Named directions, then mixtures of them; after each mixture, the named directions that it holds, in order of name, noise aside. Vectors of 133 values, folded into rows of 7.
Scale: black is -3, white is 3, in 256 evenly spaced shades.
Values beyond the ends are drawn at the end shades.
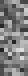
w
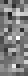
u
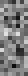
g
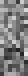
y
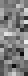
g, w, y.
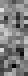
g, y.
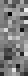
u, w, y.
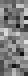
g, w, y.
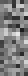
g, u, w.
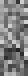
y.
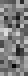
g.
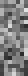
w, y.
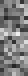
g, w.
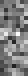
g, w.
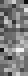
g, w.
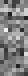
g, u, y.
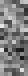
w.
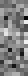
g, w, y.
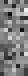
u, w, y.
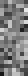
w, y.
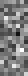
g.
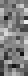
g, w, y.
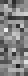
g, u.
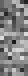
w.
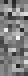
g, u.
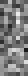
g, u, y.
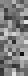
g, w, y.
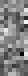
g, w, y.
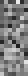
g, y.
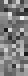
u, y.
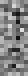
u, y.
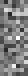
u.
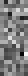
u, y.
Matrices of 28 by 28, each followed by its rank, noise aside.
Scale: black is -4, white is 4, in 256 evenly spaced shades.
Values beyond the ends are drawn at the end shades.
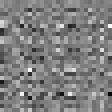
four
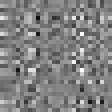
three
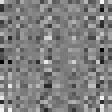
two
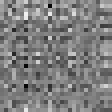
three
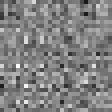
four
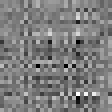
three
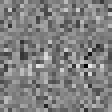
six
